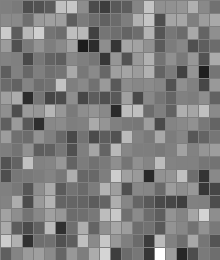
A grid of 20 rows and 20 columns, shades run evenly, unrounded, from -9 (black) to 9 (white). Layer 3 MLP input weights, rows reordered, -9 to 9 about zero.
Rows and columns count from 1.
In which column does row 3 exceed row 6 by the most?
1
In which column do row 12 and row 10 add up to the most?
9
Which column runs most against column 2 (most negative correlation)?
3
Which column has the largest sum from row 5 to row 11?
12
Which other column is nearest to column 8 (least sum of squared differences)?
18
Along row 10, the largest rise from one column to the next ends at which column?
5
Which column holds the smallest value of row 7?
19
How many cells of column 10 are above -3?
17
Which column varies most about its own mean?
11
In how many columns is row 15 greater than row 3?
9
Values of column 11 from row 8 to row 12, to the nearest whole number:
-3 -6 0 -3 4
